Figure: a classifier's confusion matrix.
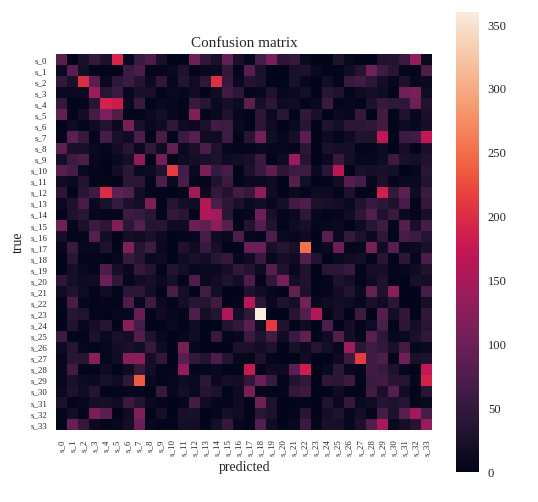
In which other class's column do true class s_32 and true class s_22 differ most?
s_17
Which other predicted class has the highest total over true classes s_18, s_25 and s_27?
s_7
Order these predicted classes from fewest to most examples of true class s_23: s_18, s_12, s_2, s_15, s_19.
s_19, s_2, s_12, s_15, s_18
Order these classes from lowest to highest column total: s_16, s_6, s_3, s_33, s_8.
s_16, s_8, s_3, s_6, s_33
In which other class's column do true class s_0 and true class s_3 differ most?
s_5
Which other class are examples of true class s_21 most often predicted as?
s_30
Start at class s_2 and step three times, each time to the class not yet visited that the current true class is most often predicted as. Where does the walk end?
s_8
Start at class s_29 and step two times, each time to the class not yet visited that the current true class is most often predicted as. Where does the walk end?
s_33
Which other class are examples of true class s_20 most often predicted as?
s_4
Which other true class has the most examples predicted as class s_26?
s_11
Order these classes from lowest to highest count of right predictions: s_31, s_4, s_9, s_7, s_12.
s_31, s_7, s_9, s_12, s_4
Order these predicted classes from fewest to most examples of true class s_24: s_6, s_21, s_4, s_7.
s_21, s_4, s_7, s_6
